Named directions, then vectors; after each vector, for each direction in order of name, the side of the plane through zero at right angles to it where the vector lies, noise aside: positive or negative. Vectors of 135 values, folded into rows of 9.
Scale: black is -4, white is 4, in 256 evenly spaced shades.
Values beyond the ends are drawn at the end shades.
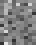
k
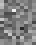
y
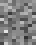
positive, positive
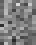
positive, negative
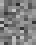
negative, positive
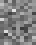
positive, positive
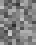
negative, positive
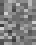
positive, negative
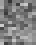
negative, positive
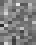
positive, negative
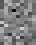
positive, negative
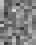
negative, positive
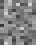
positive, negative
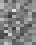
positive, positive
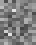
positive, positive
